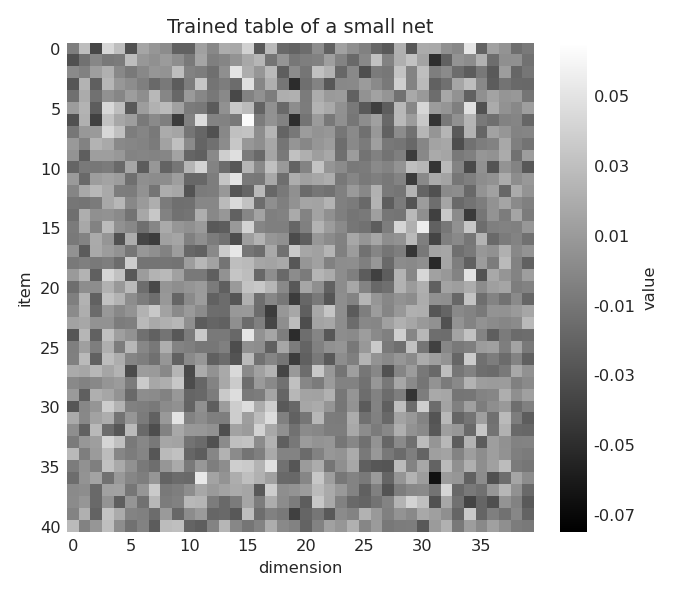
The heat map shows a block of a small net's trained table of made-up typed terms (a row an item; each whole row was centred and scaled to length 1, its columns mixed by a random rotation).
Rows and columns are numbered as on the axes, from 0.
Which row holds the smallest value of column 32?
23
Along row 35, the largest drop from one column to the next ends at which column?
18
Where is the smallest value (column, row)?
31, 36
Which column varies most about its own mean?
14
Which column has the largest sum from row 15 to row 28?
3
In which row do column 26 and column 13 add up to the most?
13
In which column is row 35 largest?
17
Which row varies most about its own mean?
6
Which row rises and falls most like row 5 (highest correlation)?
19
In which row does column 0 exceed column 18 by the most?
27
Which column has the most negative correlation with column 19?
15
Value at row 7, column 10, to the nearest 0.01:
-0.01
